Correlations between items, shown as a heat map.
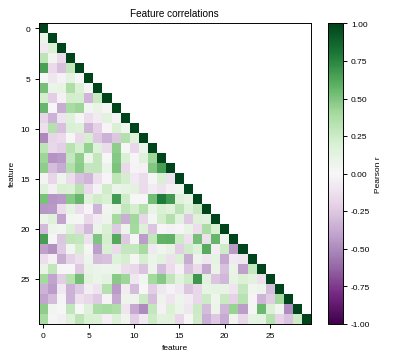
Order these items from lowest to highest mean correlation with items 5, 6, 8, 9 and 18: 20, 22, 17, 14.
20, 22, 14, 17
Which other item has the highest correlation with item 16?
4
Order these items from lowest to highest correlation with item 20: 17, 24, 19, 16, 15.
24, 17, 15, 16, 19
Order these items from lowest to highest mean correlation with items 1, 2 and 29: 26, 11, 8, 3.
26, 11, 8, 3
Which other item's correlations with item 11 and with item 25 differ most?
0
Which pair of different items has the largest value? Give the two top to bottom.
13, 17
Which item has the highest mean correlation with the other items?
17
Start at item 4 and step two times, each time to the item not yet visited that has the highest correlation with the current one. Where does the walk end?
21
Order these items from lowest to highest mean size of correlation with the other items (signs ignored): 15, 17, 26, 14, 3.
15, 26, 3, 14, 17
